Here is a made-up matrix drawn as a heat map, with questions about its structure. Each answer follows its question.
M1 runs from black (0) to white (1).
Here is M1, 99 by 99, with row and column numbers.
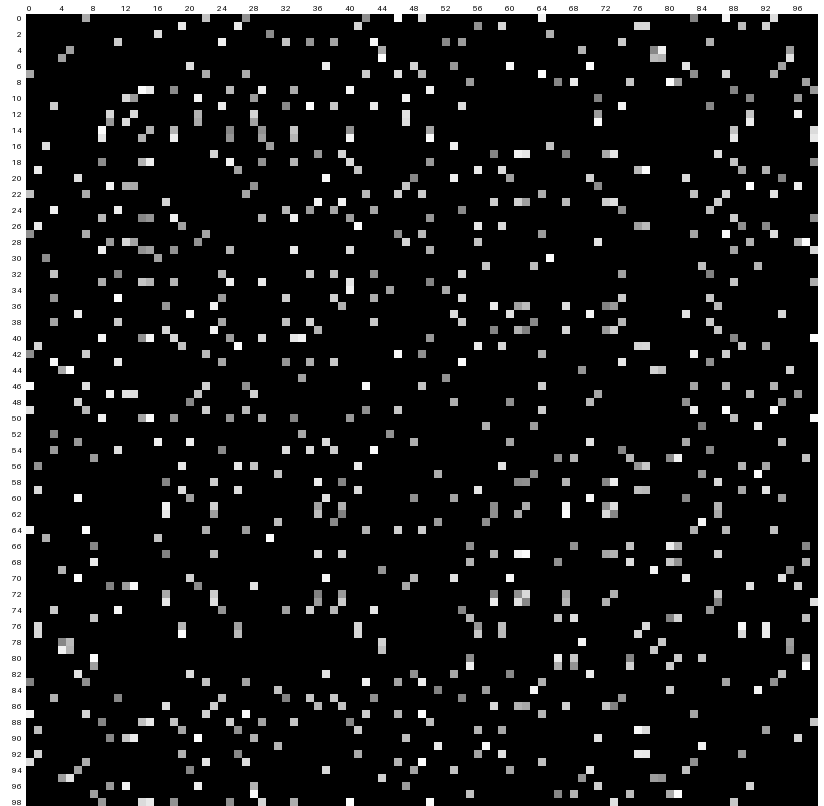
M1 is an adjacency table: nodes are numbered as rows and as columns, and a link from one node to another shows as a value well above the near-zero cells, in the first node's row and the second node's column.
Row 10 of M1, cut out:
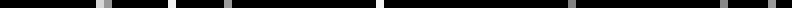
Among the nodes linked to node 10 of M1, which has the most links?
node 28
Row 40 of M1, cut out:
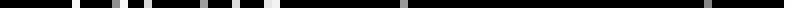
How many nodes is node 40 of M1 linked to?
11
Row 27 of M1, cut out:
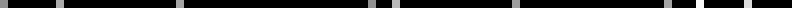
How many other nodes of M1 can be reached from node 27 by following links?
10
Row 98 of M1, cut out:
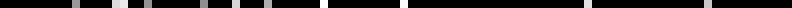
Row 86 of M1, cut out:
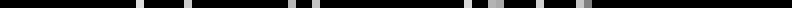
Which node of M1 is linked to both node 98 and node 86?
node 73
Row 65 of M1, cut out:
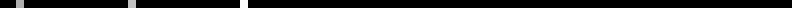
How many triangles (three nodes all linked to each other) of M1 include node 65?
3
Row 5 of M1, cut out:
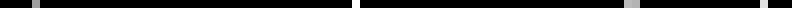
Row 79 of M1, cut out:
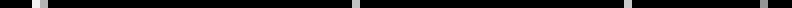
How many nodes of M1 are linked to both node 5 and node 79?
4
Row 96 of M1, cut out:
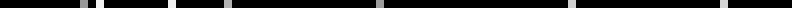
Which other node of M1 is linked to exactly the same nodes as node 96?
node 13
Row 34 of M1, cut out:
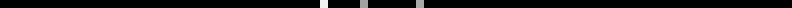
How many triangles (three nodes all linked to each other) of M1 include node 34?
1
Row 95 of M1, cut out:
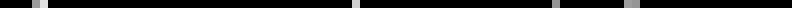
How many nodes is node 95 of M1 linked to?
6
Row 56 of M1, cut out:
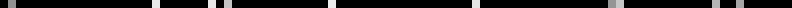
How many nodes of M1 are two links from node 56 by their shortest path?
9
